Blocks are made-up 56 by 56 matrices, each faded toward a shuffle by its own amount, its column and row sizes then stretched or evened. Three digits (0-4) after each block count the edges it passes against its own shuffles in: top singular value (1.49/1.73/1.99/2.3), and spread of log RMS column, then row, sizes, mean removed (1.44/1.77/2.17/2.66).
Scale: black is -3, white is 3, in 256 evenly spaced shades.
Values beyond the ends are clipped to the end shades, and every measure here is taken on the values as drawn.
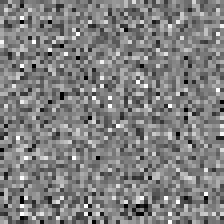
2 2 1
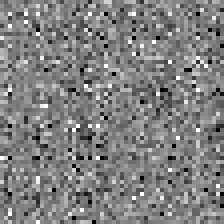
1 2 1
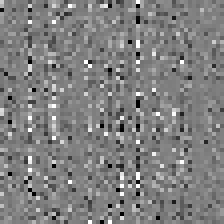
2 4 0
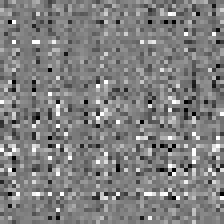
1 4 4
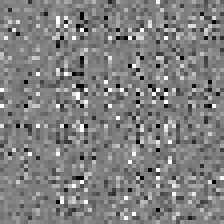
2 3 2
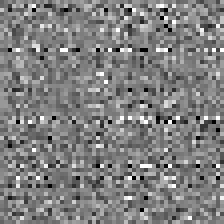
2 2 4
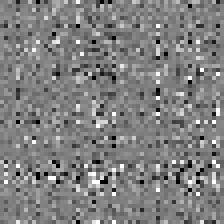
0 4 4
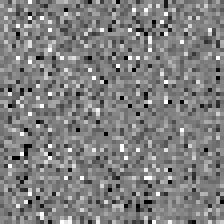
0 2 1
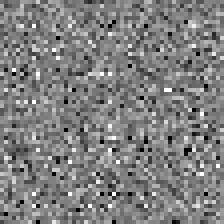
0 1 2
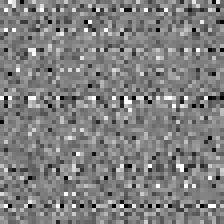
3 0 4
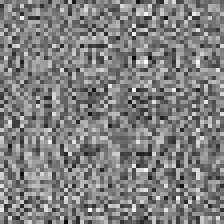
3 1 2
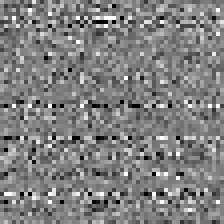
3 1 4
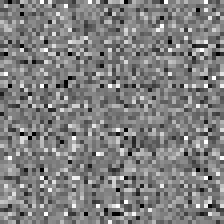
3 1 2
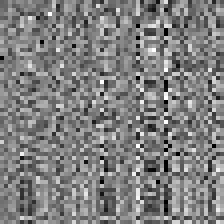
4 4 0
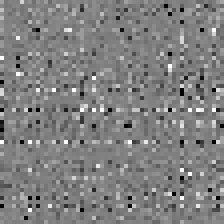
3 3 3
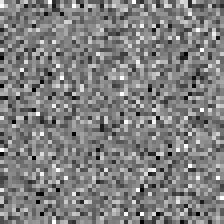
2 2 1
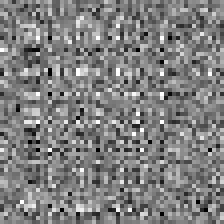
4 3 3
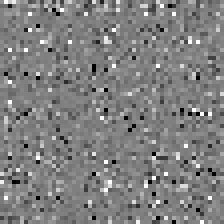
0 1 2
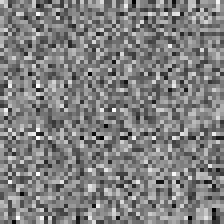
3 0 1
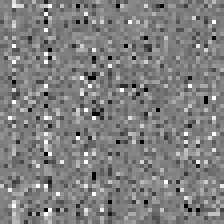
0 3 1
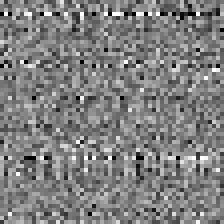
3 0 3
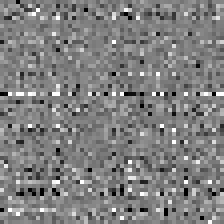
3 2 4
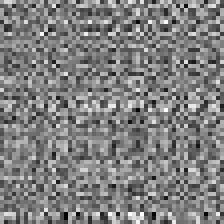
4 2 4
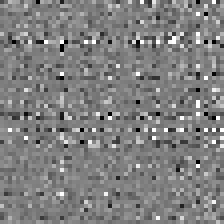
1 3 4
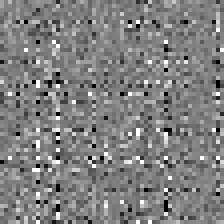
1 4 3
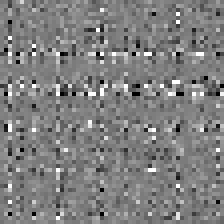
3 4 4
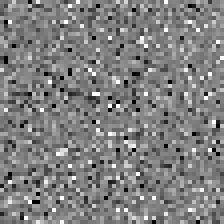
0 1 1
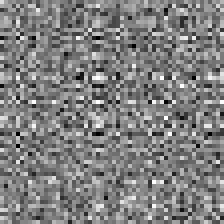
4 3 3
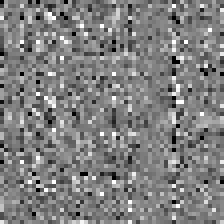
3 4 0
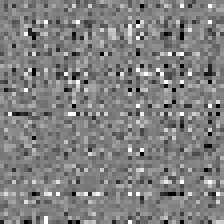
2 3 4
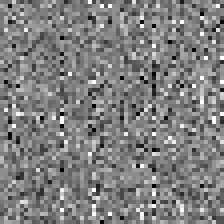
0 3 0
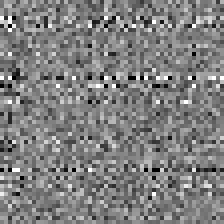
3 1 4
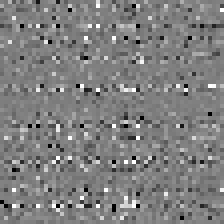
3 2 4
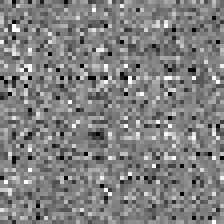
2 2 2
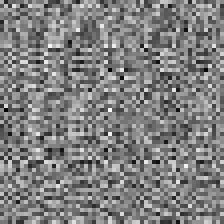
4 1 3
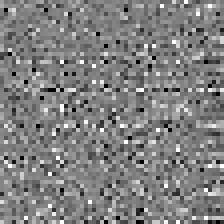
3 0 2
